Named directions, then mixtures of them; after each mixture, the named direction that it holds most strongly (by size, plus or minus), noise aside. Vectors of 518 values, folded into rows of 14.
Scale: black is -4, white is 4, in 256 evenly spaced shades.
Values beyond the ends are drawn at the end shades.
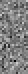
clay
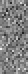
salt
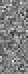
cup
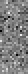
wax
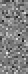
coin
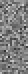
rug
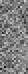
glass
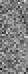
glass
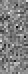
clay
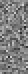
rug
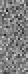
salt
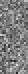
clay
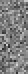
clay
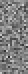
rug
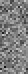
glass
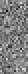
salt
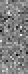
wax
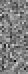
clay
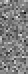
coin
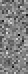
coin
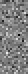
coin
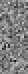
clay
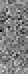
wax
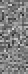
rug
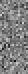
clay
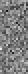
salt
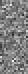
cup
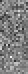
clay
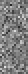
glass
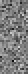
cup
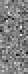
wax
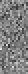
salt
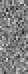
salt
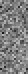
glass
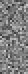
rug
